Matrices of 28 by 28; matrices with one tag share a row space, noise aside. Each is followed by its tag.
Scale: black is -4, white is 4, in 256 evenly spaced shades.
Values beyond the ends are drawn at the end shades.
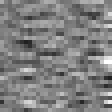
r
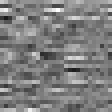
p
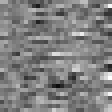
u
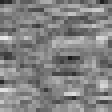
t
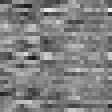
p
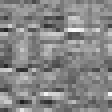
p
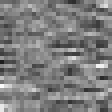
t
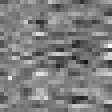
u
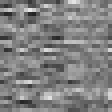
p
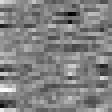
t
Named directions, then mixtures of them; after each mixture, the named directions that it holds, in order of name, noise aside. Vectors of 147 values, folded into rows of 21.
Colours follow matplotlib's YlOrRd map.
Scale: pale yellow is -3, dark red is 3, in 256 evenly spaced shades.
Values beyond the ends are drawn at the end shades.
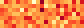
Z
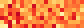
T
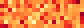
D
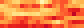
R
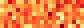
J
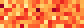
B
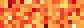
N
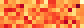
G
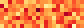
B, N, Z.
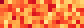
J, Z.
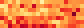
R, T.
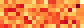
G.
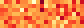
Z.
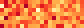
B.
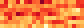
N, R.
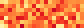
B, T.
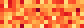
B, N.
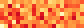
T.
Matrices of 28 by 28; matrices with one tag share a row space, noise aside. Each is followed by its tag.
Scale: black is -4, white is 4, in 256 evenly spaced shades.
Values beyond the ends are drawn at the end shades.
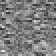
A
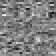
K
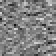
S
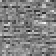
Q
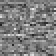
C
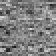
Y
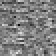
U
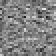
S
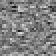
U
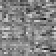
Q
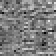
C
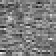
K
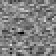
U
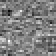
K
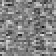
A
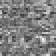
Q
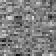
K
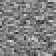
S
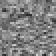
U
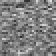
U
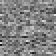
C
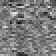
U
